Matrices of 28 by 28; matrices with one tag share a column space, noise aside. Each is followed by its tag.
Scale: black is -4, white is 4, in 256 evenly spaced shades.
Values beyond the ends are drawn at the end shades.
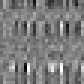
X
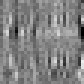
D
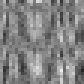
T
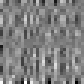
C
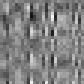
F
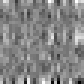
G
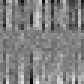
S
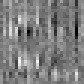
D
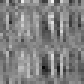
T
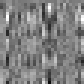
F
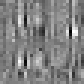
D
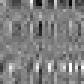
X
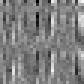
T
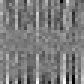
S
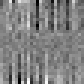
S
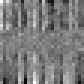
S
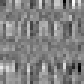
X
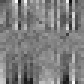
S
